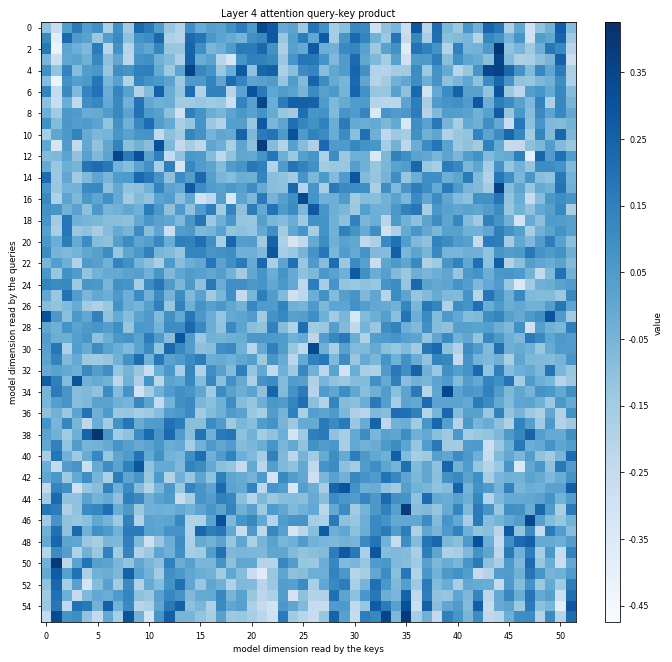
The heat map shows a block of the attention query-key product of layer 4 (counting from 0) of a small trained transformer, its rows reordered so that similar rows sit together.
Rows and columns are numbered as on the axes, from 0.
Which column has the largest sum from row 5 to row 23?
44
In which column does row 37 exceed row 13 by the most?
13
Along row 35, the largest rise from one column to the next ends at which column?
28
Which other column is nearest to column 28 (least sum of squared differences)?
8
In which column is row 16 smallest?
18
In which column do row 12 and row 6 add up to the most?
7
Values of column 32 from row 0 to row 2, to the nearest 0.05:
-0.3 -0.05 -0.15
